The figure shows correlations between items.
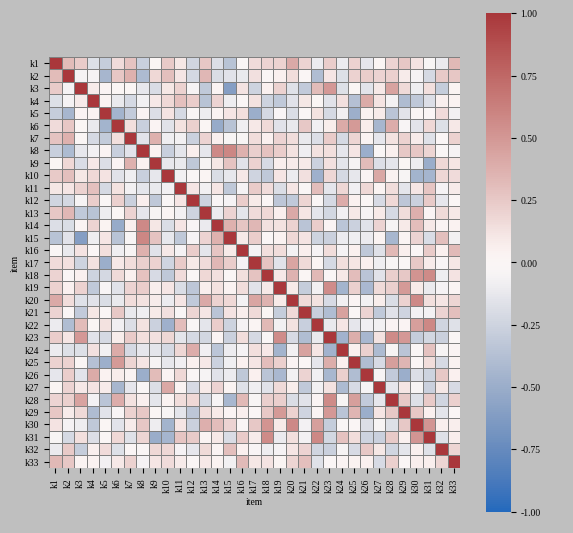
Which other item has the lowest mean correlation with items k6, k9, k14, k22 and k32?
k10
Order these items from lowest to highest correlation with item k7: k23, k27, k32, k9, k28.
k27, k32, k28, k23, k9
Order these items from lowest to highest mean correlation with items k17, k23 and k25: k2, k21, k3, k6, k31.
k21, k31, k3, k2, k6
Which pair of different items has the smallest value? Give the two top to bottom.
k3, k15
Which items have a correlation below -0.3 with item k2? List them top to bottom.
k5, k8, k22
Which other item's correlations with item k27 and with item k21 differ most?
k24
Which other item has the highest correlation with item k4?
k26
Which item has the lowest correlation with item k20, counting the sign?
k12
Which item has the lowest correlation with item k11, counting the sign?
k15
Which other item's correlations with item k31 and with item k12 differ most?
k30
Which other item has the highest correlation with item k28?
k23
